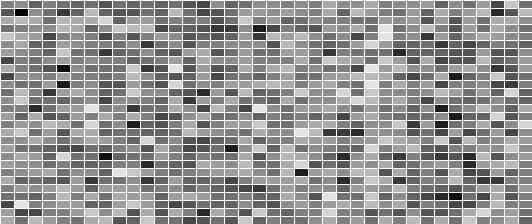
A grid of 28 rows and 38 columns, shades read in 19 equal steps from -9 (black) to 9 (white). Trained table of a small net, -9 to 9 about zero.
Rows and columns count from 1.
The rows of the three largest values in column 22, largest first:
17, 21, 12
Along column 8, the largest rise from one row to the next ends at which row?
3
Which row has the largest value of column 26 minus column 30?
10
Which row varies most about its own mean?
9
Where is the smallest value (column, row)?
2, 2
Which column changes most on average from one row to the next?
32
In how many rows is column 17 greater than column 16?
11
